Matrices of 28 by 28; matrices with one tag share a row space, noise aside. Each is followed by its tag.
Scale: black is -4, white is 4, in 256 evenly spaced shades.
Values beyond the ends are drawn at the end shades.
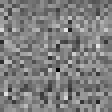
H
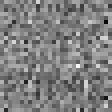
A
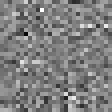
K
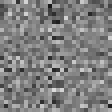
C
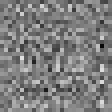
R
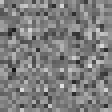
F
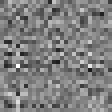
C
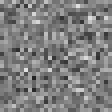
K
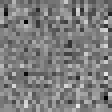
A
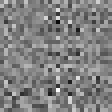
H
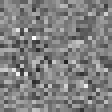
K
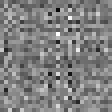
H
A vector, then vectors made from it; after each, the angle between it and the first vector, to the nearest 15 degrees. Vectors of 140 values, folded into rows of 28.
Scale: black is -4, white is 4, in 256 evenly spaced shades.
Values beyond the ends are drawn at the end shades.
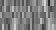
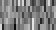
135 degrees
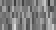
30 degrees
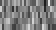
150 degrees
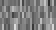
30 degrees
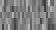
165 degrees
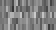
120 degrees
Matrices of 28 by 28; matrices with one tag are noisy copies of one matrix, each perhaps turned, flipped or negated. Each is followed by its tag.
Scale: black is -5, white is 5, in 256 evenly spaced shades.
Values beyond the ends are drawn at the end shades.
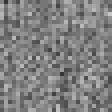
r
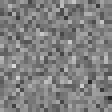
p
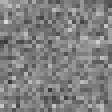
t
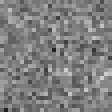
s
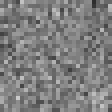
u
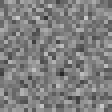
p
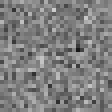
s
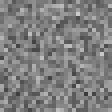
p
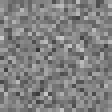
p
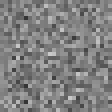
s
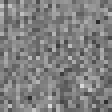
r
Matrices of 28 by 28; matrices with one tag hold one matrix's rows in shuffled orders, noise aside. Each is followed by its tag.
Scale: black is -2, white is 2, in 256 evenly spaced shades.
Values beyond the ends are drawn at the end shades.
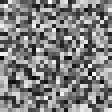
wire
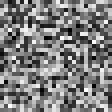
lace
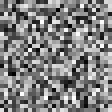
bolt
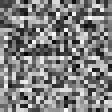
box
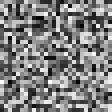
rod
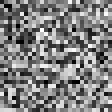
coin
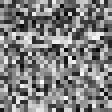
box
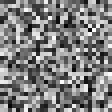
wire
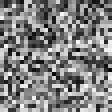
rod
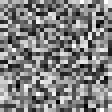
wire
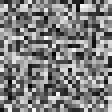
rod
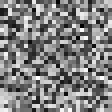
wire
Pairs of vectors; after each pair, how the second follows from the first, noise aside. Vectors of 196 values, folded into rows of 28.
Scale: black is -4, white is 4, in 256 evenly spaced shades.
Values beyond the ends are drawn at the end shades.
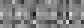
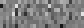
reversed, partly zeroed.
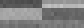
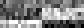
reversed, scaled up.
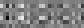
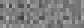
negated, shrunk.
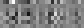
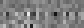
reversed, partly zeroed.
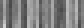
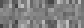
wrapped around, partly zeroed.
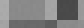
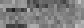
reversed, partly zeroed.
